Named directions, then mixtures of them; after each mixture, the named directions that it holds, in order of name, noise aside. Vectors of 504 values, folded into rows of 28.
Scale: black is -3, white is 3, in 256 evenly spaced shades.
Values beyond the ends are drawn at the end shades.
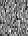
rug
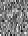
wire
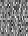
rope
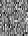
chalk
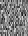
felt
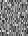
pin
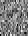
wire.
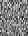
pin, rope.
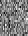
chalk.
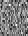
chalk, pin, rope.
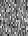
chalk, rope, rug.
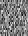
felt.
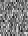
rope, wire.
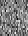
chalk, rug.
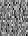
rope.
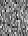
chalk, rug.
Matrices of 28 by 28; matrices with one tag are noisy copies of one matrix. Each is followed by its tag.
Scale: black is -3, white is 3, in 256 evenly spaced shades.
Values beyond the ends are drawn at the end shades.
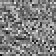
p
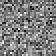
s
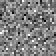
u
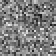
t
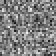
t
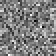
u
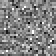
p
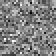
p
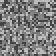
t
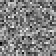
u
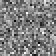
t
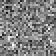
s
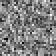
t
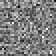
p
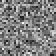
s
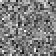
t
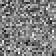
s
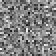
t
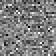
s
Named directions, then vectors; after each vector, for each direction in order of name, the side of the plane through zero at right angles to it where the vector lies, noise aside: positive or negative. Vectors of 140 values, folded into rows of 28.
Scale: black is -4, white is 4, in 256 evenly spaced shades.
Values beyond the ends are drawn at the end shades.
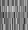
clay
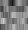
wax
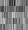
negative, positive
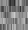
negative, positive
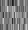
positive, positive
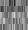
negative, positive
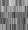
positive, negative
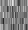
negative, negative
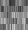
negative, positive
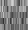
negative, negative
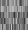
positive, negative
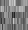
positive, negative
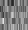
positive, positive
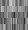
positive, negative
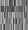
negative, positive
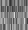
negative, positive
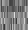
negative, positive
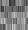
negative, positive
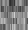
negative, positive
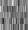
negative, negative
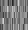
positive, positive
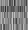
negative, positive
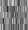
negative, negative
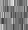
negative, negative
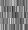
negative, negative
